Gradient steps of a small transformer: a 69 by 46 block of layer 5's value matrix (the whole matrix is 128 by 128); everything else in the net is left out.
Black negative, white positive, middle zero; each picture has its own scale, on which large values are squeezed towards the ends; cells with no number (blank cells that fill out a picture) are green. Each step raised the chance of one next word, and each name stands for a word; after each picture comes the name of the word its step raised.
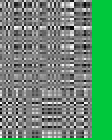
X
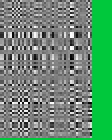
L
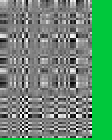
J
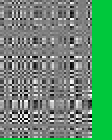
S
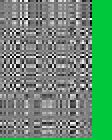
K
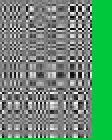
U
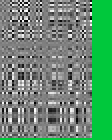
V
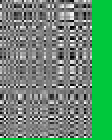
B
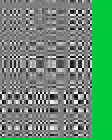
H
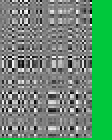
H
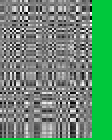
U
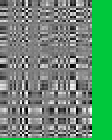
V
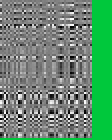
S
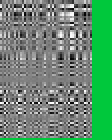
L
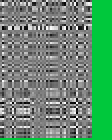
X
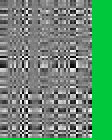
H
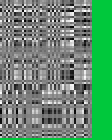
V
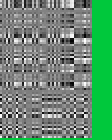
J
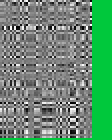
X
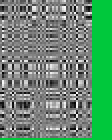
U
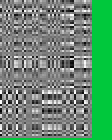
H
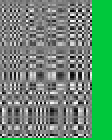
V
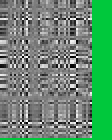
K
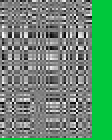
L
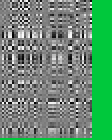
L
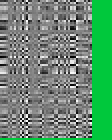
B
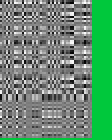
K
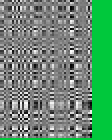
U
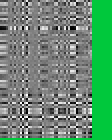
X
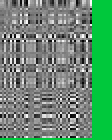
J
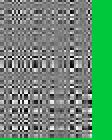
H
